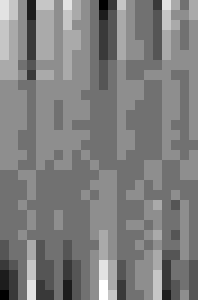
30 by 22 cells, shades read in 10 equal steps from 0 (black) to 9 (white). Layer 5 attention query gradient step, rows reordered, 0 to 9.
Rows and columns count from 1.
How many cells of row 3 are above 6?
3
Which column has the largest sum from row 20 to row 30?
12
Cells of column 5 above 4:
17
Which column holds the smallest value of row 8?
4
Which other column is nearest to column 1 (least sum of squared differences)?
8
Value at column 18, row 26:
6
